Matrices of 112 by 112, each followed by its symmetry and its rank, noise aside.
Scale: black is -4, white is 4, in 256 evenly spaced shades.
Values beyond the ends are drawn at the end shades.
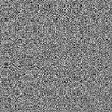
no symmetry, rank twelve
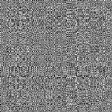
antisymmetric, rank eight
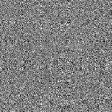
antisymmetric, rank sixteen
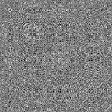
symmetric, rank twelve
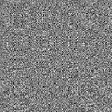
no symmetry, rank twelve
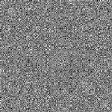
symmetric, rank twelve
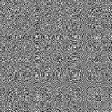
symmetric, rank eight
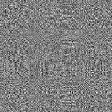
antisymmetric, rank twelve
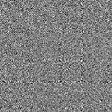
antisymmetric, rank sixteen
